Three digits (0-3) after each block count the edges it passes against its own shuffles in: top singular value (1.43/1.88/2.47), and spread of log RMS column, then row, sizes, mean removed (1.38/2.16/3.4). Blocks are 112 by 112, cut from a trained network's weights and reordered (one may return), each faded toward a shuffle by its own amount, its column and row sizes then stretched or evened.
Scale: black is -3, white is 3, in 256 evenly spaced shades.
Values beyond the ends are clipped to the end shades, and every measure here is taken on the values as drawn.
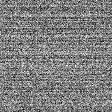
2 1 0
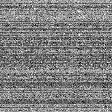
3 1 0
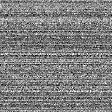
3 1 2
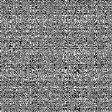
2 3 1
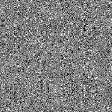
2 2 0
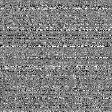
1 1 3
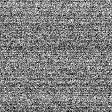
2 1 0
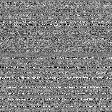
1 0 3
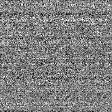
1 1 2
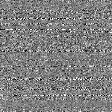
1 0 3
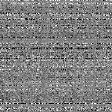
2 2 3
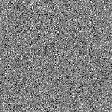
2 1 0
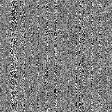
0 3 1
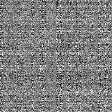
2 3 0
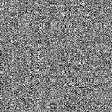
2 1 1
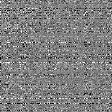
1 2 3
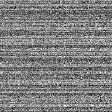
3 2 1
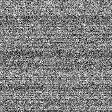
2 1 0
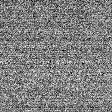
1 0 1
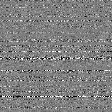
2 0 3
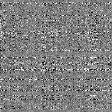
1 2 3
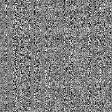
0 3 0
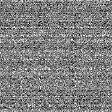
2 2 2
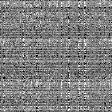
3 3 1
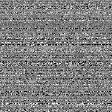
2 1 3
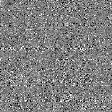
1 1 2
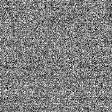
0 2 1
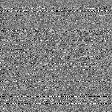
0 0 3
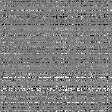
2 2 3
